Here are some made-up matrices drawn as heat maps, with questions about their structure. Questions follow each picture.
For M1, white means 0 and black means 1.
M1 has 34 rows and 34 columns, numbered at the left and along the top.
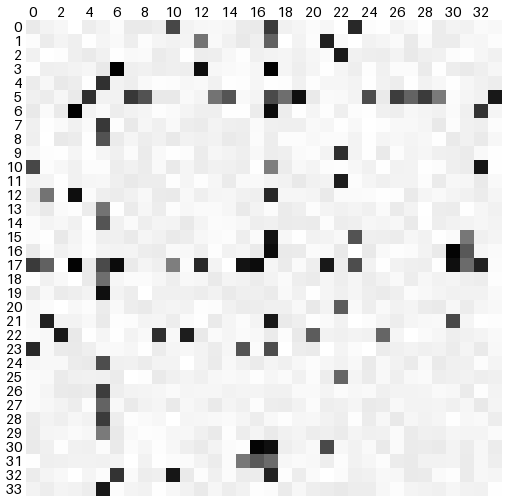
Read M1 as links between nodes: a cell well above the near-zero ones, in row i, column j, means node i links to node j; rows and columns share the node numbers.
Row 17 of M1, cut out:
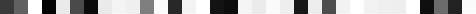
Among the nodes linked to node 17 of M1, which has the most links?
node 5
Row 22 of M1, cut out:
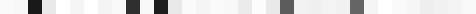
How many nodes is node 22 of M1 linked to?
5
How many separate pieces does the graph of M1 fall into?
2
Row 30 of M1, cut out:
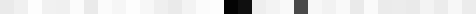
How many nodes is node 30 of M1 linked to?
3
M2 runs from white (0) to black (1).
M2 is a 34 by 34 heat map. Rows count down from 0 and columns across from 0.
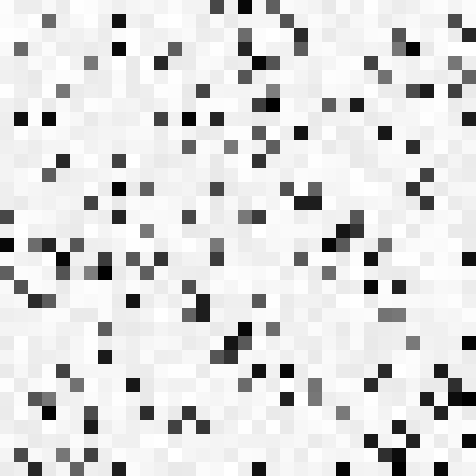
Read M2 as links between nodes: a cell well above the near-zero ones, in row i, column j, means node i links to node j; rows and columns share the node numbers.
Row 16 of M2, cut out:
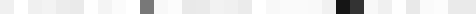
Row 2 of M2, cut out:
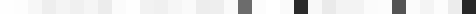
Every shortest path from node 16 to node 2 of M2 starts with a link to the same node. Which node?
node 24
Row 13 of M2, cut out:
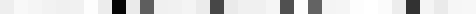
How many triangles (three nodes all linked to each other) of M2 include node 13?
2
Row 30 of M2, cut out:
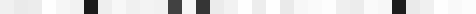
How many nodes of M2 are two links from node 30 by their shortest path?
10
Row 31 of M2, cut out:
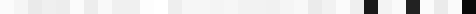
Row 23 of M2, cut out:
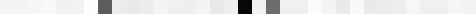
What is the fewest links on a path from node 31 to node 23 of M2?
4
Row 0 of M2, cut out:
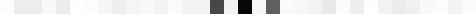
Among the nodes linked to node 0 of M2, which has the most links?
node 17
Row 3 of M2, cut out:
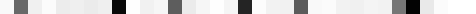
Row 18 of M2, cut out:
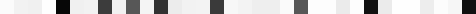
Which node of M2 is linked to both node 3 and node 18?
node 21
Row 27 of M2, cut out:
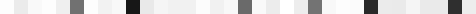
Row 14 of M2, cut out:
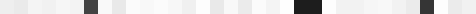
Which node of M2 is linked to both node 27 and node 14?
node 22
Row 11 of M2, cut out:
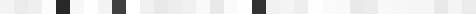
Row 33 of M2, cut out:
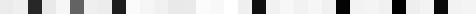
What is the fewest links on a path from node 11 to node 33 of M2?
2
